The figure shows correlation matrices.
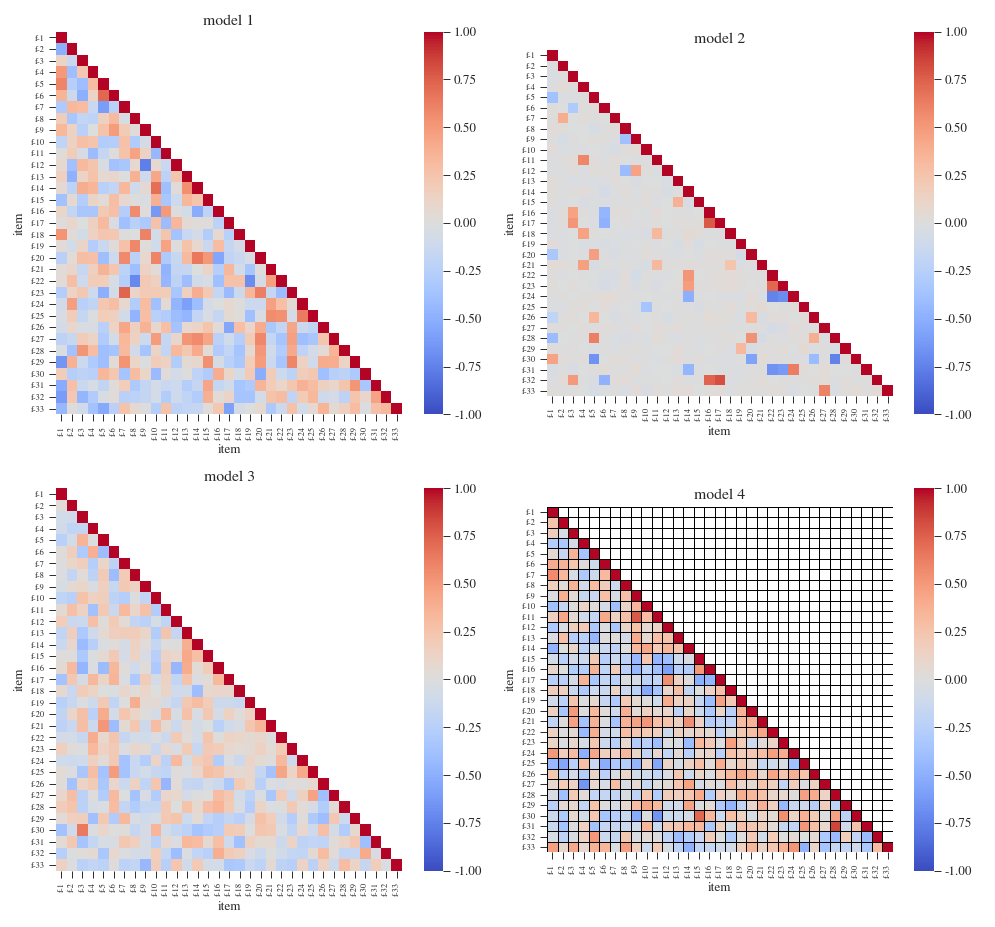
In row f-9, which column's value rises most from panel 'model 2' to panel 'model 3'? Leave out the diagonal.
f-8
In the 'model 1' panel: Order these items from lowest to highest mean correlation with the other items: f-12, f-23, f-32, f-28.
f-12, f-32, f-28, f-23
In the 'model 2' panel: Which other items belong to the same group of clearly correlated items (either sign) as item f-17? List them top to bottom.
f-3, f-6, f-16, f-32
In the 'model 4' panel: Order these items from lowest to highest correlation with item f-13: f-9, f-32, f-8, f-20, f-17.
f-32, f-20, f-8, f-17, f-9
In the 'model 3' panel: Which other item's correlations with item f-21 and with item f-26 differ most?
f-5
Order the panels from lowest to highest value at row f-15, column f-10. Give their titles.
model 3, model 2, model 4, model 1
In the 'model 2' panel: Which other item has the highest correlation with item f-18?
f-4
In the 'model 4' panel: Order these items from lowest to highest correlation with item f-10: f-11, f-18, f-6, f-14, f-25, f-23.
f-18, f-23, f-6, f-25, f-11, f-14
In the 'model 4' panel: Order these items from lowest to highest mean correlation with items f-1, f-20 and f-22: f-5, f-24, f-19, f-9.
f-9, f-19, f-5, f-24
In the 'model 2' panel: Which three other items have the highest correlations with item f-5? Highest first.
f-28, f-20, f-26
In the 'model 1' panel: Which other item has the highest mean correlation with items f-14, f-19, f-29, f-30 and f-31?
f-23
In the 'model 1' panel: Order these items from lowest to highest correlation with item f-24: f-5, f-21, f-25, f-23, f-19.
f-19, f-23, f-5, f-21, f-25
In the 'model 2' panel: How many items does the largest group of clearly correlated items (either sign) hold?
6
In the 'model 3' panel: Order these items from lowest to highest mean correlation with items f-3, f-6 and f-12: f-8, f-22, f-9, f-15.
f-8, f-9, f-15, f-22
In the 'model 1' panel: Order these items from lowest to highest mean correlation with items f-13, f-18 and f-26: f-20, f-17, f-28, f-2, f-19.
f-17, f-2, f-28, f-19, f-20
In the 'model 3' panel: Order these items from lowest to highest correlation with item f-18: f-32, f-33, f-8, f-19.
f-33, f-19, f-8, f-32
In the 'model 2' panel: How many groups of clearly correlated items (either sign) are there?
10
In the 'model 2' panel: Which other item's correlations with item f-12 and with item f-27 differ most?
f-33
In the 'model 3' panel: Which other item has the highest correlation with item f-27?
f-25
